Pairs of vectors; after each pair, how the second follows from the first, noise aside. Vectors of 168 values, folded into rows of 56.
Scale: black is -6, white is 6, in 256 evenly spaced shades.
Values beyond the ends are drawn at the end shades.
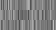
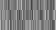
shuffled.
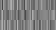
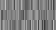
reversed, negated.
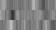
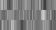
reversed, negated.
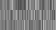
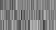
reversed, negated.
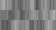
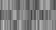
wrapped around, negated.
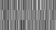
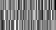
wrapped around, scaled up.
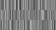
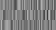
wrapped around, negated.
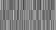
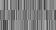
wrapped around, negated.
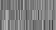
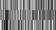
negated, scaled up.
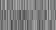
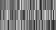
wrapped around, scaled up.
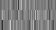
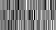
wrapped around, scaled up.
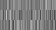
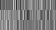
wrapped around, negated.
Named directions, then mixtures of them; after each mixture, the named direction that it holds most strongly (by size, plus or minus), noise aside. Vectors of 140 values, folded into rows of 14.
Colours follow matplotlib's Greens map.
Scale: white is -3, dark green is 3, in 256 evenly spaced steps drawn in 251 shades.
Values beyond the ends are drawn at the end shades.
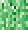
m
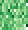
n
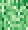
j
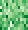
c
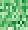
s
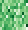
n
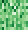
m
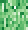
m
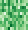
j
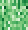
j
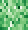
c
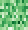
s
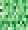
s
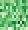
s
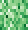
c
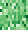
c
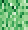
m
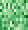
c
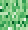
s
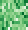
j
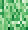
s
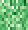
m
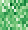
m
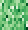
n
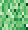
n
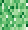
n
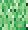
n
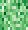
j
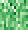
m
